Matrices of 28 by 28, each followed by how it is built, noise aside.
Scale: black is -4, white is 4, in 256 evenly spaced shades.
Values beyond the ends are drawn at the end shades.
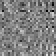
low rank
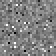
sparse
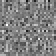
low rank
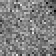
smooth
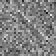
Toeplitz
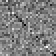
diagonal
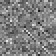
Toeplitz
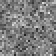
smooth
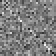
diagonal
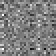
low rank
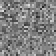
blocks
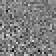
lower triangular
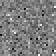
sparse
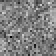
smooth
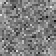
smooth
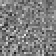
lower triangular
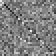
diagonal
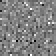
sparse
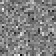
low rank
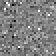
sparse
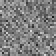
Toeplitz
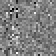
uneven columns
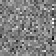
uneven columns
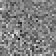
lower triangular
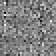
uneven columns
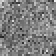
smooth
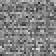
blocks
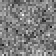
smooth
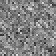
Toeplitz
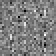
uneven columns
